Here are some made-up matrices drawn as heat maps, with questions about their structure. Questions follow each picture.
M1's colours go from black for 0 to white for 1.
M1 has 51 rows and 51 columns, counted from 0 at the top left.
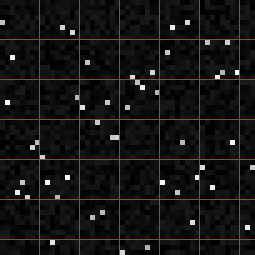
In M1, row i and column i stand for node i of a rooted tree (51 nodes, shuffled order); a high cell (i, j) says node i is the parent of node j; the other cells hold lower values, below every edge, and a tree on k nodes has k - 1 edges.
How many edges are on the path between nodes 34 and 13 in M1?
4
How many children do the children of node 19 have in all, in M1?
2
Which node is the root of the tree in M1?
48
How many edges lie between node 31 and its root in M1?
9
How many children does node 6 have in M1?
1
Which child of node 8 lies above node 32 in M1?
45
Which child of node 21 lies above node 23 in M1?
16
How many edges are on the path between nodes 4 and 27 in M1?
6
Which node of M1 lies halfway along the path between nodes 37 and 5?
28
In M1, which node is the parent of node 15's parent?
24
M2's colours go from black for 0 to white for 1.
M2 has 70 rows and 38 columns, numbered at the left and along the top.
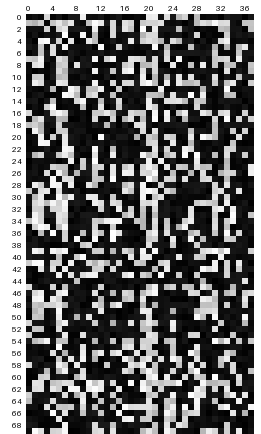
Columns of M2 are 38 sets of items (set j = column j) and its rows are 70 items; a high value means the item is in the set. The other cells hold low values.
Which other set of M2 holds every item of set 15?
12
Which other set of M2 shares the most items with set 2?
31
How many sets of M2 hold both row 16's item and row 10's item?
6
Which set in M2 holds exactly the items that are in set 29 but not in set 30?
8
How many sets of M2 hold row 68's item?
8
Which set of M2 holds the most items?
21
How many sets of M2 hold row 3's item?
9
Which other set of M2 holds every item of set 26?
23
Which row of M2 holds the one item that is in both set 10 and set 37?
1
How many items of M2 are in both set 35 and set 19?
8
